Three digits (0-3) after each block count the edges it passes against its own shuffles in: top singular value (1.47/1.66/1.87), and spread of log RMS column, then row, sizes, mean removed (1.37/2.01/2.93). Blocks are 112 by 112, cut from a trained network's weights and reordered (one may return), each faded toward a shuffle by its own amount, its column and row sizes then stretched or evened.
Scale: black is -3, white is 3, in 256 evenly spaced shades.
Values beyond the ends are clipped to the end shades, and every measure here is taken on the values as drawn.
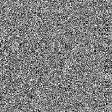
2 2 0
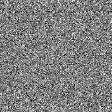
1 1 2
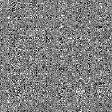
3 3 2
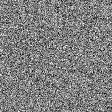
1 0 0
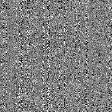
1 3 1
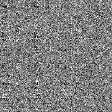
2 2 1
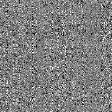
1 3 1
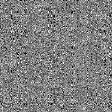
1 3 1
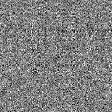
2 1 1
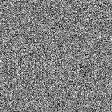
3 0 0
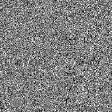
3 2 0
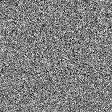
0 0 0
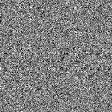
3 1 1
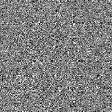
3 1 2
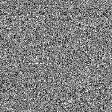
1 1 1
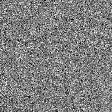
1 1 0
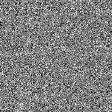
0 1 2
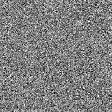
2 1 0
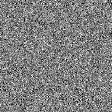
3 1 1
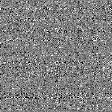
1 2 3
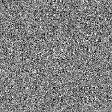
2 1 1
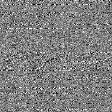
0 1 3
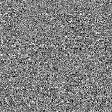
2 0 2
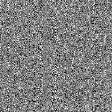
2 3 0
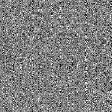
2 3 0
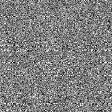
3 0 2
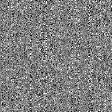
0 3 1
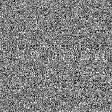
3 1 2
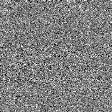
0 0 2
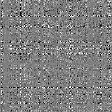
0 3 3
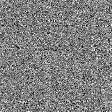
0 0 2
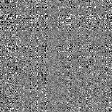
2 3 3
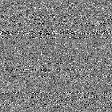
3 0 3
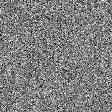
1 0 0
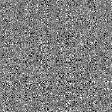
0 3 2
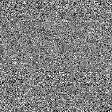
0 1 2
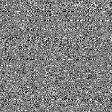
3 1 3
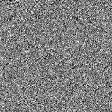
3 0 1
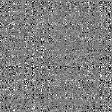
1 3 3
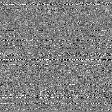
3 0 3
